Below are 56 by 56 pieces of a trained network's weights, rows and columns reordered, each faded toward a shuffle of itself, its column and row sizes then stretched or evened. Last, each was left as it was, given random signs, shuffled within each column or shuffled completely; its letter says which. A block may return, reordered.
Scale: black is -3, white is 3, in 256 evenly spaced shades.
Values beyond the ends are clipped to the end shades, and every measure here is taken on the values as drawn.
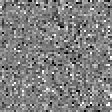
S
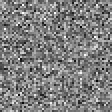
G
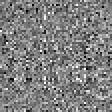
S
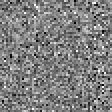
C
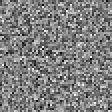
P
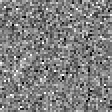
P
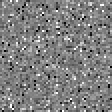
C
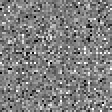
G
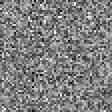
C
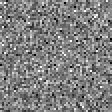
P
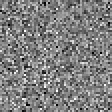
C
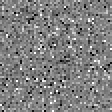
C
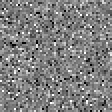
P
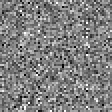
C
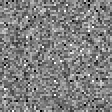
C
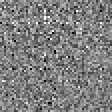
G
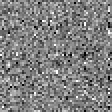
S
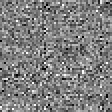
S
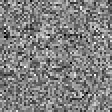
G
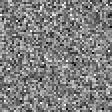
P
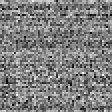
S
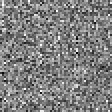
C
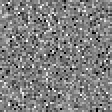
P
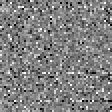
G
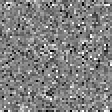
G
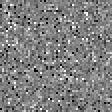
P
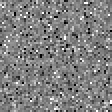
P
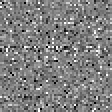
G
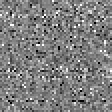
G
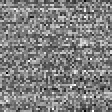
S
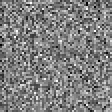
C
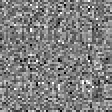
S
